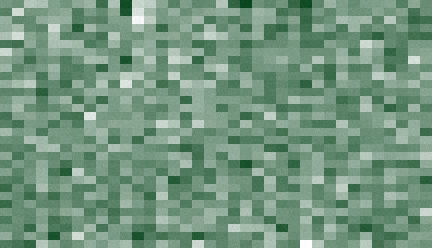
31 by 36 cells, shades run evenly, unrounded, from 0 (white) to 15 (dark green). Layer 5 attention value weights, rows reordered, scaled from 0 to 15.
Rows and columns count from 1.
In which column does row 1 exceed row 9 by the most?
26
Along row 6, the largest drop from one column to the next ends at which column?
31
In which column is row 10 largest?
28
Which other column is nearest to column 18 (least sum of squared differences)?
2
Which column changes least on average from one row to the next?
10
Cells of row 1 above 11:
6
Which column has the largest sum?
24
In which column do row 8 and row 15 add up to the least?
8
